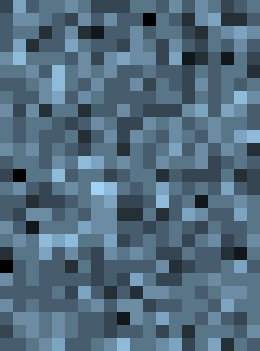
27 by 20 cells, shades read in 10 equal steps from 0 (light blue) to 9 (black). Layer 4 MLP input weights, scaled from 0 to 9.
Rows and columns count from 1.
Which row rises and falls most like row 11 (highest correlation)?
3
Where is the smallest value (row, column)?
15, 8
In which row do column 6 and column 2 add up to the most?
14
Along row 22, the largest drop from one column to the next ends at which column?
11
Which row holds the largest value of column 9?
23
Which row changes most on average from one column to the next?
5
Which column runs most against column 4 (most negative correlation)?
18
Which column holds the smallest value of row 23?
7
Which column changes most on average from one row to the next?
13
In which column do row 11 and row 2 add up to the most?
12
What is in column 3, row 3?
4
